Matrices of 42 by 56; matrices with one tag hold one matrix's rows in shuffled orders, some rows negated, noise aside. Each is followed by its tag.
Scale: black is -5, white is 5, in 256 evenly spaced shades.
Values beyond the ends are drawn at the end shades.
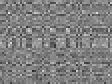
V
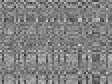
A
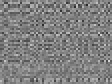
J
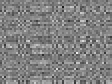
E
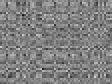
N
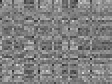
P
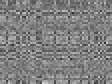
N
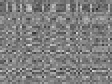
V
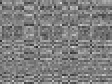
P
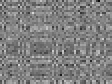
E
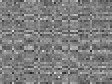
P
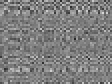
J
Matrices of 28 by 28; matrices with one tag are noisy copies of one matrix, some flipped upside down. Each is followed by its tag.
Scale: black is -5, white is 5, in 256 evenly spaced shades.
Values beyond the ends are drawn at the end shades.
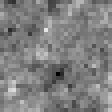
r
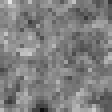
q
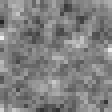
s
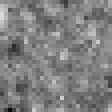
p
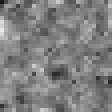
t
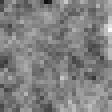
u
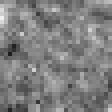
p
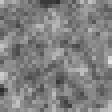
s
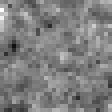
p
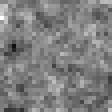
p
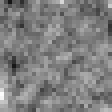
p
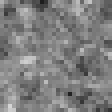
q
